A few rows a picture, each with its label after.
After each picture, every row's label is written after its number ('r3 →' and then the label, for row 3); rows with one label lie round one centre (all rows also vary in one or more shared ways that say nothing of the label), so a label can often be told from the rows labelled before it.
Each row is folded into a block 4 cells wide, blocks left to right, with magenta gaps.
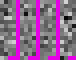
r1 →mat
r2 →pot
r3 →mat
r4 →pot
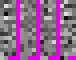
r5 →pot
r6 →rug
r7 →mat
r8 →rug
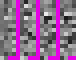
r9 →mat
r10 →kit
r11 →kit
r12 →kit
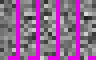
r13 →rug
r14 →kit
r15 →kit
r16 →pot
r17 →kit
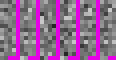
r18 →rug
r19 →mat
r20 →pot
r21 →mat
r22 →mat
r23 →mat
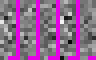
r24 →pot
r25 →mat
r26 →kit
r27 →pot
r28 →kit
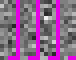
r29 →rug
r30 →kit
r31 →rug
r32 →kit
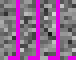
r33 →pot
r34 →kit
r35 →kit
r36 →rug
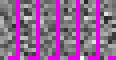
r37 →pot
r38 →rug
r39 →pot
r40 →mat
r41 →mat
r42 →kit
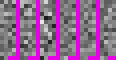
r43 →rug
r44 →mat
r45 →pot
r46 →kit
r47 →kit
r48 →mat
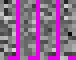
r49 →rug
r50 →kit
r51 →rug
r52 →kit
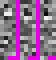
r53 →mat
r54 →rug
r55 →mat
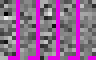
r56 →pot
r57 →kit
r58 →mat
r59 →rug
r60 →rug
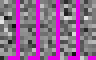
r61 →pot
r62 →rug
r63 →rug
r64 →rug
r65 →mat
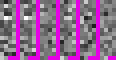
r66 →rug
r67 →rug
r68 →rug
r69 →mat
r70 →pot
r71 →pot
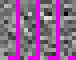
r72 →kit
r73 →pot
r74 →rug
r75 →pot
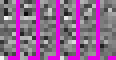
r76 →mat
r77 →pot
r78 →mat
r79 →mat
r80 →mat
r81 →mat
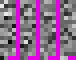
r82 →rug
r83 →mat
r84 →kit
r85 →kit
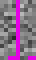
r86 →kit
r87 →rug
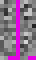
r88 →mat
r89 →mat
